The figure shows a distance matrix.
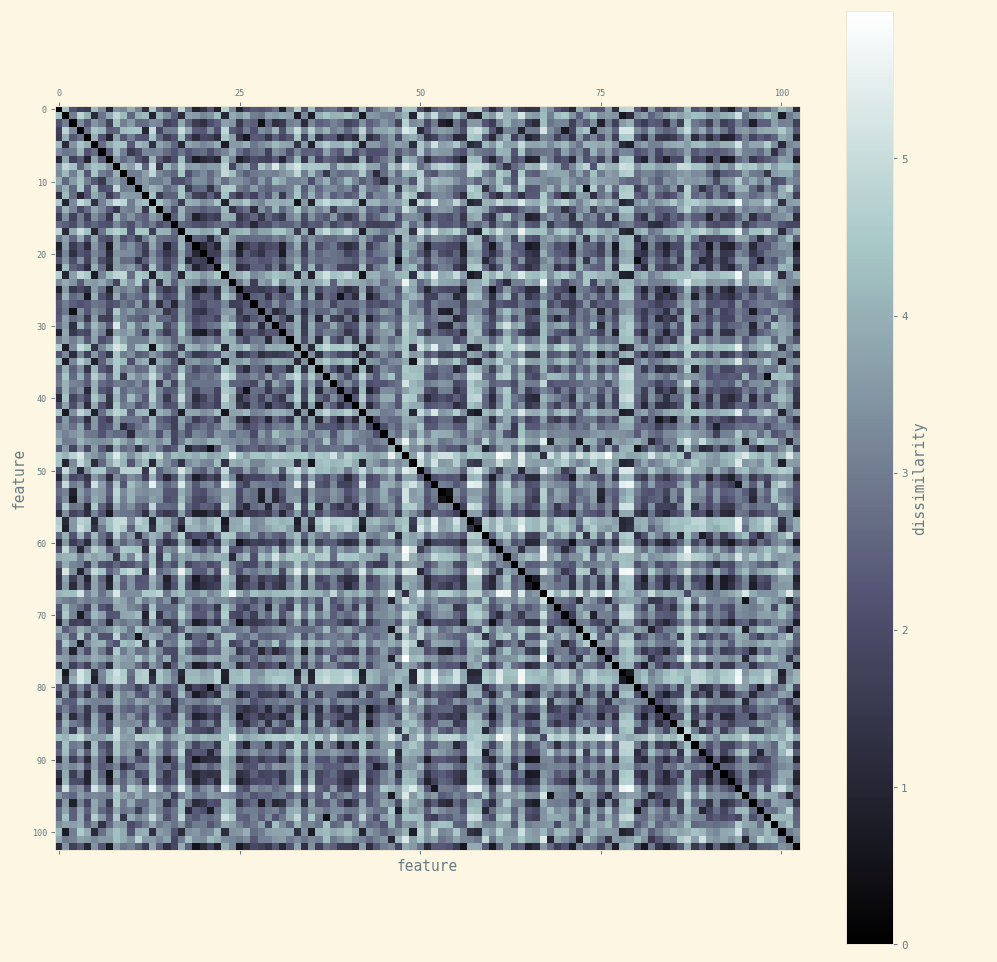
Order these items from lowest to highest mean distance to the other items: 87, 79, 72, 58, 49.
72, 49, 58, 79, 87
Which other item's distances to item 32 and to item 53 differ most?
54
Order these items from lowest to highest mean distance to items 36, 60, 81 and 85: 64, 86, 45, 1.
86, 64, 45, 1
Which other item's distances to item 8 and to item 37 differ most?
98
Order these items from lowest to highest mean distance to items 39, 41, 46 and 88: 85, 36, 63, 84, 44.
36, 85, 84, 44, 63
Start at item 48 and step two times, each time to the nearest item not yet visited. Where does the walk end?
87
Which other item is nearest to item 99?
6
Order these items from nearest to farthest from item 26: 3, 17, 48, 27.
27, 3, 48, 17
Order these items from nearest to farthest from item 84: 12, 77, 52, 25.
25, 77, 12, 52
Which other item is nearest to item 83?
43
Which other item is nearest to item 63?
91
